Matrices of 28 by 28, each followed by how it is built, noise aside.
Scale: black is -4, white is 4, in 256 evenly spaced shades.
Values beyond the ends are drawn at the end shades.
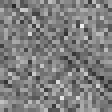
Toeplitz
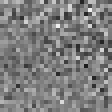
upper triangular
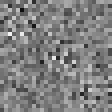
block diagonal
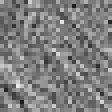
Toeplitz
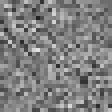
block diagonal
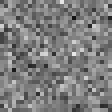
Toeplitz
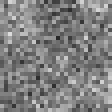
smooth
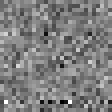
uneven rows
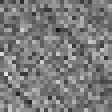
Toeplitz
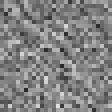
Toeplitz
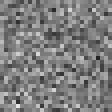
noise
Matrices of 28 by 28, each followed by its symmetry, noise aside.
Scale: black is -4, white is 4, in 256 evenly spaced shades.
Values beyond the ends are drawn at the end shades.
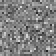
symmetric.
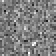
mirrored top to bottom.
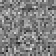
mirrored left to right.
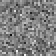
same after a half turn.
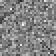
symmetric.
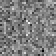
mirrored top to bottom.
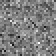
symmetric across the other diagonal.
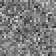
symmetric across the other diagonal.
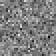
same after a half turn.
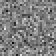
symmetric across the other diagonal.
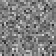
mirrored left to right.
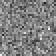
antisymmetric.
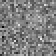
symmetric across the other diagonal.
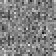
mirrored top to bottom.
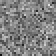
symmetric across the other diagonal.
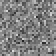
symmetric.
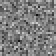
same after a half turn.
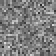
same after a half turn.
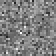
antisymmetric.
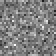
same after a half turn.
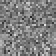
mirrored left to right.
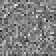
symmetric.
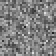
antisymmetric.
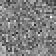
antisymmetric.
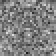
mirrored left to right.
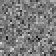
symmetric.
